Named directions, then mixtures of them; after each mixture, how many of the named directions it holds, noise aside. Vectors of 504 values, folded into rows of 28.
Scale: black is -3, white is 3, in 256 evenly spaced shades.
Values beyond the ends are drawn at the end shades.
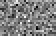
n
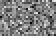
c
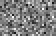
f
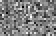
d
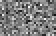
one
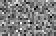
two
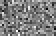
four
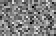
two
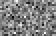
two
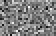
four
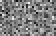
two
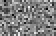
four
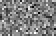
two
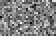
one
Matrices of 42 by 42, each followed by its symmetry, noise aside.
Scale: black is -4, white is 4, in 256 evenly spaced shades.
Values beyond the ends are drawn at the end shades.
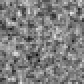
antisymmetric.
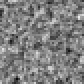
antisymmetric.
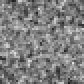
same after a half turn.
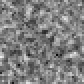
symmetric across the other diagonal.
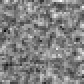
no symmetry.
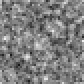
symmetric across the other diagonal.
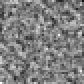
antisymmetric.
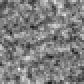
same after a half turn.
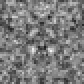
mirrored left to right.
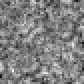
symmetric.
